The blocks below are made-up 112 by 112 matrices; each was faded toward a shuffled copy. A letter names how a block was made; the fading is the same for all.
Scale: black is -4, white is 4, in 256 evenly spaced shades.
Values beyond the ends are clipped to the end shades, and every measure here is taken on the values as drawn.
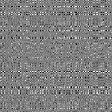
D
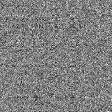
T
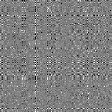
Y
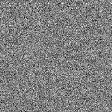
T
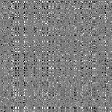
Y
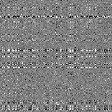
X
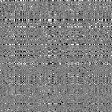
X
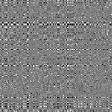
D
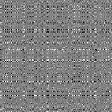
D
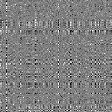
Y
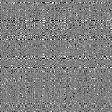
X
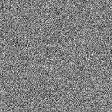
T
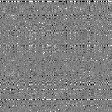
X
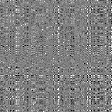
Y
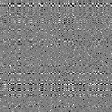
D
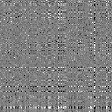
Y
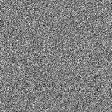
T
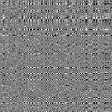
D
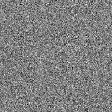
T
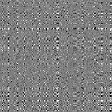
Y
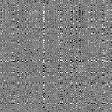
Y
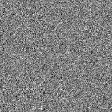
T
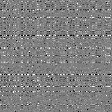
X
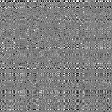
D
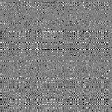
X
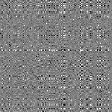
Y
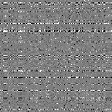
X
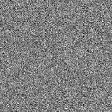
T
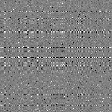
D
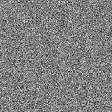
T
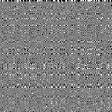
D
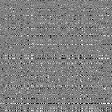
X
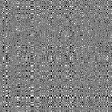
Y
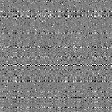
X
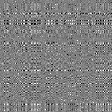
D
